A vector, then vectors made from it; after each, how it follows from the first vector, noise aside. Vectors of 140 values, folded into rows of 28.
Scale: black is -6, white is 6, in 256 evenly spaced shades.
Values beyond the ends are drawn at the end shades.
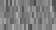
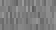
wrapped around, shrunk.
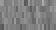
reversed, shrunk.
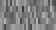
copied.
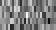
wrapped around, scaled up.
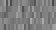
partly zeroed.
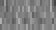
partly zeroed.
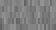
reversed, shrunk.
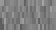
reversed, shrunk.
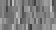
copied.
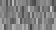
copied.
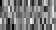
wrapped around, scaled up.
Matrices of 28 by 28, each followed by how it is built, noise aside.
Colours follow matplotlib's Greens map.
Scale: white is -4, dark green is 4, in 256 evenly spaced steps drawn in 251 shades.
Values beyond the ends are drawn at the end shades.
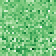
uneven rows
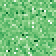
sparse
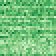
blocks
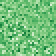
lower triangular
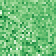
lower triangular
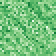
Toeplitz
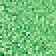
lower triangular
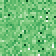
sparse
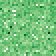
sparse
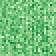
blocks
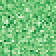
uneven rows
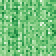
blocks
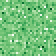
sparse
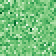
block diagonal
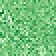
lower triangular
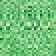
low rank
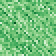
Toeplitz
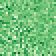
lower triangular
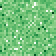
sparse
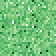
sparse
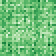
blocks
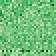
uneven rows
